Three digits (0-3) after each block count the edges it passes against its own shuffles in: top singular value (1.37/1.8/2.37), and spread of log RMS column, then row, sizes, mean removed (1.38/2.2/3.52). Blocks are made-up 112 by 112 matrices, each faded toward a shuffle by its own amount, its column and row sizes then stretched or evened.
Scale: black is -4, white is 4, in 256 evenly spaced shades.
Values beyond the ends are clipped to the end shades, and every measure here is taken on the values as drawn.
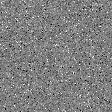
0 0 0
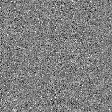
1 1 0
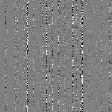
3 3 0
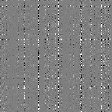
3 3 1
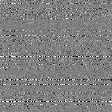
3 0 3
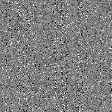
1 2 0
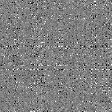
2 2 2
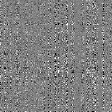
2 3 2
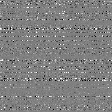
1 1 3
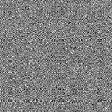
3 0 2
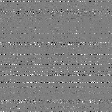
2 1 3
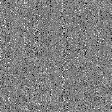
2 2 0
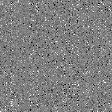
1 2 1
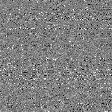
2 0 2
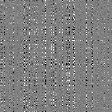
3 3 2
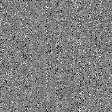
0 2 0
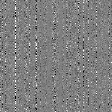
2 3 0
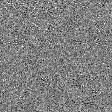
1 0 1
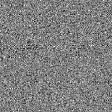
2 0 2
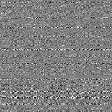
3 0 3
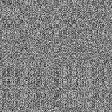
3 0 1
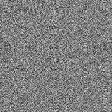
3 1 0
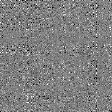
1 2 2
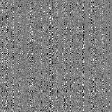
2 3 1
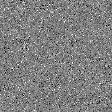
0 1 0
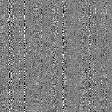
3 3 0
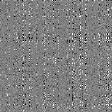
2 3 2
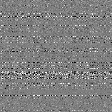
3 1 3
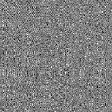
3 2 0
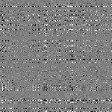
3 2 3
